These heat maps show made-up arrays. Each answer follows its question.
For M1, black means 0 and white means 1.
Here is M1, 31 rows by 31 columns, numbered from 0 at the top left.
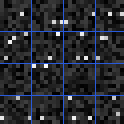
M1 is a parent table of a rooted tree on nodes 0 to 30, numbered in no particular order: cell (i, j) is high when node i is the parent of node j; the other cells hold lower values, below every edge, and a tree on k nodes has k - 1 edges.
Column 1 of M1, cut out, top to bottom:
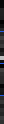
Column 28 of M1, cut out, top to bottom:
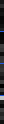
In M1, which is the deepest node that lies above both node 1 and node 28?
14
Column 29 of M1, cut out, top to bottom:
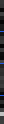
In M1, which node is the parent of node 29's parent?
24
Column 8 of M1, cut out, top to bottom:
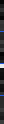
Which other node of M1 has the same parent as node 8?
11
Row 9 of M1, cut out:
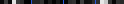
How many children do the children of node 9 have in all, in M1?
4
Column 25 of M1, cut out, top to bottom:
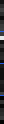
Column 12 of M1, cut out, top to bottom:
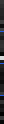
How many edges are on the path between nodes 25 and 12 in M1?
7
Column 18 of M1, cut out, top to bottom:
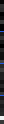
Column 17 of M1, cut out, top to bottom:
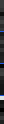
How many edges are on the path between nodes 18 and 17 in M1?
4
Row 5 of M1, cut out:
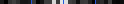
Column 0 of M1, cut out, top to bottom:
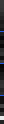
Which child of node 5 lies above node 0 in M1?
16
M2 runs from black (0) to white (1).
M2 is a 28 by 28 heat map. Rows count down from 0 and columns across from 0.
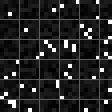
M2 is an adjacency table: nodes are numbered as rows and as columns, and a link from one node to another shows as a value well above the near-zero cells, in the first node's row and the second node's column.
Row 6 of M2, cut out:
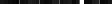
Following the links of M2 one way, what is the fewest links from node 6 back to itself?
5
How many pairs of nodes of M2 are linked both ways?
1
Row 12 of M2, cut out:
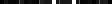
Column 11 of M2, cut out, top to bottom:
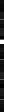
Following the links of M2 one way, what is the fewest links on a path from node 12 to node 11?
3
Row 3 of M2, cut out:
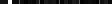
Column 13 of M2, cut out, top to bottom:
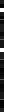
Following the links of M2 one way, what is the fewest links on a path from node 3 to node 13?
2
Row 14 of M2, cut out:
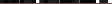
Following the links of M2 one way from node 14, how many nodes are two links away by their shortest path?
5
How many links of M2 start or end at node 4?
2
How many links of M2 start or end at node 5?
2
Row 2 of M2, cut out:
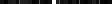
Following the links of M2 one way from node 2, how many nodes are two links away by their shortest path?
2
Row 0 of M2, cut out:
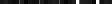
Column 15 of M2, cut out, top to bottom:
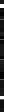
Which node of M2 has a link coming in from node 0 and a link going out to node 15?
node 24
